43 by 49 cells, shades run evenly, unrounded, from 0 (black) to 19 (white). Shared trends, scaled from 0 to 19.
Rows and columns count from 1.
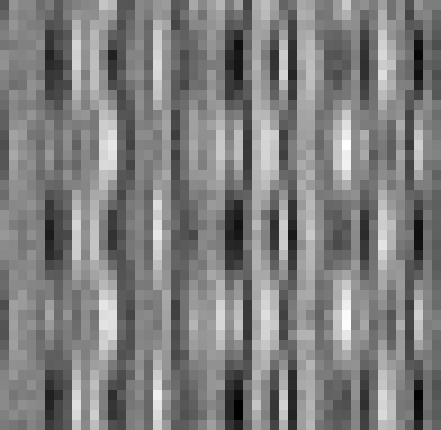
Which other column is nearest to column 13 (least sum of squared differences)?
31
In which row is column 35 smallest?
32
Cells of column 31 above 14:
6
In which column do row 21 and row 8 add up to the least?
27
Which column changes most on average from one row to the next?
47
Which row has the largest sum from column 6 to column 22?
33
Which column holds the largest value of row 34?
39
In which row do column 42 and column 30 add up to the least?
22
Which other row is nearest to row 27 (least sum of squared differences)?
10
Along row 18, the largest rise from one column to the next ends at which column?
29
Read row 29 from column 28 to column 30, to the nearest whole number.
5 13 14
